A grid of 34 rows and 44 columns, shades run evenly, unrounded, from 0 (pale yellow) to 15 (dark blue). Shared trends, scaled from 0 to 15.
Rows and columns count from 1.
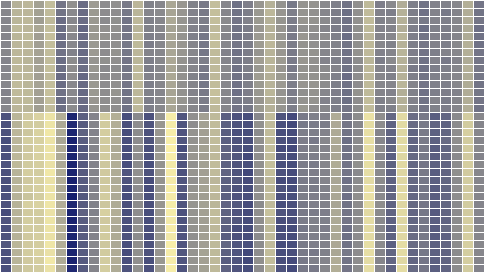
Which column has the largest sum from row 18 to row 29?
7
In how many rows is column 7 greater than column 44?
20
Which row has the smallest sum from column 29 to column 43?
15
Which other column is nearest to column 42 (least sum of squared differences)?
35
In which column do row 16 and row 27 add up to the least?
16
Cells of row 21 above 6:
29
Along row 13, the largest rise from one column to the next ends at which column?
6
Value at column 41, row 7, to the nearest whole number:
8
